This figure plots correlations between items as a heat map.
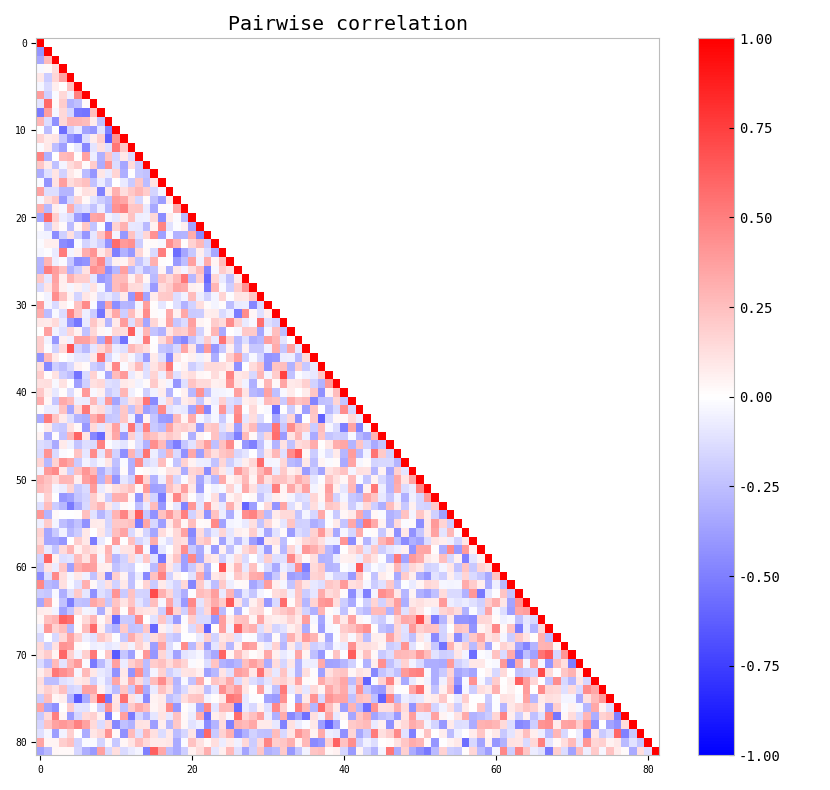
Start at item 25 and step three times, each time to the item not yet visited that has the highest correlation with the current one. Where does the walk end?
38
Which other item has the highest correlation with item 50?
66
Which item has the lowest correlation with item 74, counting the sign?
55
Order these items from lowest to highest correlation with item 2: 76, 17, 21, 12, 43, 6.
76, 12, 17, 6, 21, 43
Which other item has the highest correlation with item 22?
79
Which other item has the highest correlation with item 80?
39
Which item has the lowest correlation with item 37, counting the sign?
43
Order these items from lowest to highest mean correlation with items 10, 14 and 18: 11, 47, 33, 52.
47, 11, 33, 52
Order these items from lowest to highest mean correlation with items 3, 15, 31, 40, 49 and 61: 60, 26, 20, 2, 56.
56, 20, 60, 26, 2
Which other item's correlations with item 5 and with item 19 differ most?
11
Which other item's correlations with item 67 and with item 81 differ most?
15
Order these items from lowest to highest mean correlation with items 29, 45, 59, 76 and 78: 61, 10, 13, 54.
10, 61, 54, 13
